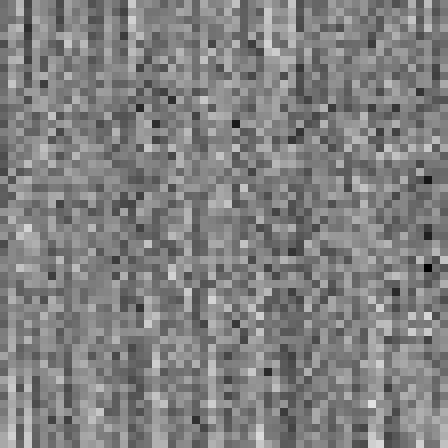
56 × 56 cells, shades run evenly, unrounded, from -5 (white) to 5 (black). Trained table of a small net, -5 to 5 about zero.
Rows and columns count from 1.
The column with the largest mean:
38
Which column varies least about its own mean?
14
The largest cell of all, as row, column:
34, 54
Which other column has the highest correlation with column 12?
4
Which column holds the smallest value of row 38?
27
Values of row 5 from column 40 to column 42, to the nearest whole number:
1 -1 -1
